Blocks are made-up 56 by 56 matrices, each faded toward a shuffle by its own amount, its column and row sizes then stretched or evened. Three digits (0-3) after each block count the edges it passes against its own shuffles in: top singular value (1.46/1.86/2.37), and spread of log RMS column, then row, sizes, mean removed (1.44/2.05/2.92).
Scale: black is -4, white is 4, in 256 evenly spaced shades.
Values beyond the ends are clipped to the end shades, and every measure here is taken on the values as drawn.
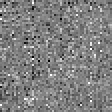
1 2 0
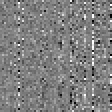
2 3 0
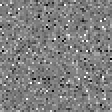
0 0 1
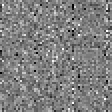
1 2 0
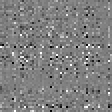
2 2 2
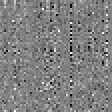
2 2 0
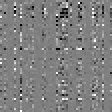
2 3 2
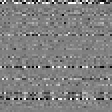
3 0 3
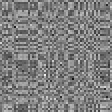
3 1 1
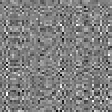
3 2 2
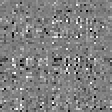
2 2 2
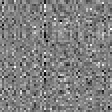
3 2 0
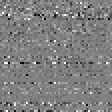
1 0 3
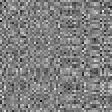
3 2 0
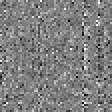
2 2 0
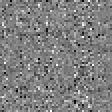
1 2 1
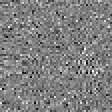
2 0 1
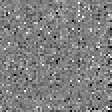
1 1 1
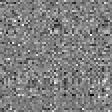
2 1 2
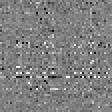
2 1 2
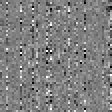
1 3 0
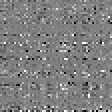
2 1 3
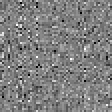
2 2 0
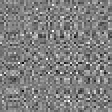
3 1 2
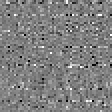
2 1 2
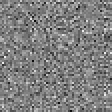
2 1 0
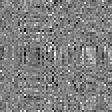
3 2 1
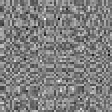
3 0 0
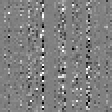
2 3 0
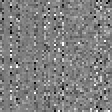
1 3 0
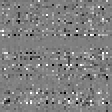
1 2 3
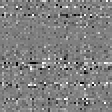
1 1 3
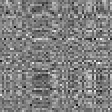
3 1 2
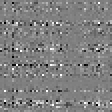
1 2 3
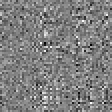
2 2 1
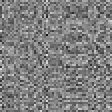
3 2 1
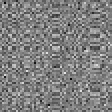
3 0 1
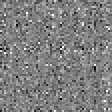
0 1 1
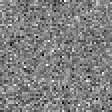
1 0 1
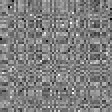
3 0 1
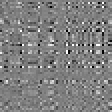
3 2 3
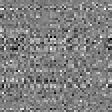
3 1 2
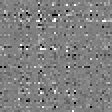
1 2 2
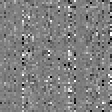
1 3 1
